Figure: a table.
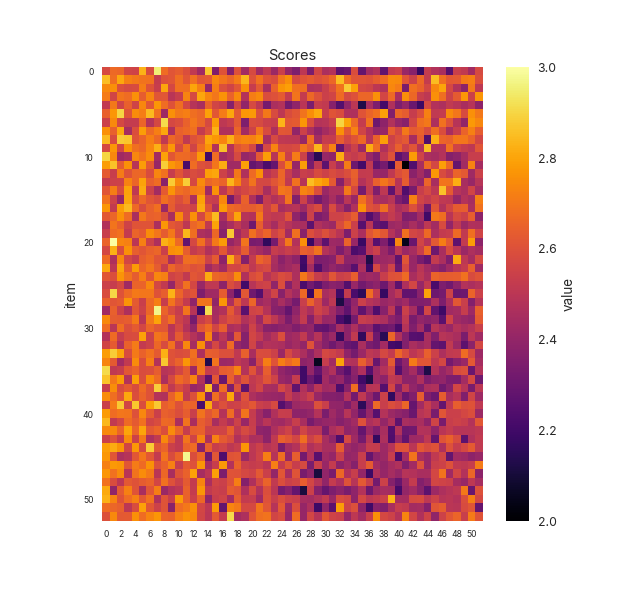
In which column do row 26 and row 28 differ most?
14
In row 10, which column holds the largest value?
0
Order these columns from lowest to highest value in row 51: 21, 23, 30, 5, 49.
30, 23, 49, 21, 5
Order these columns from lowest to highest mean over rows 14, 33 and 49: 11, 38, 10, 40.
40, 38, 10, 11
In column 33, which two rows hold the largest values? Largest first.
2, 6
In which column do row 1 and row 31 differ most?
32
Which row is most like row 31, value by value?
4
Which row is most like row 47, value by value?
51
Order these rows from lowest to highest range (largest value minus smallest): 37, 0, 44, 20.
44, 37, 0, 20
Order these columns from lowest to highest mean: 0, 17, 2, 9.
17, 9, 2, 0
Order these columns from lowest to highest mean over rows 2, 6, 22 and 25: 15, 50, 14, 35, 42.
35, 14, 42, 50, 15
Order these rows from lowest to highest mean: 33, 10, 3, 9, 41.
41, 10, 33, 9, 3
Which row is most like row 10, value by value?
34
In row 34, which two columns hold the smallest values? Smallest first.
29, 14
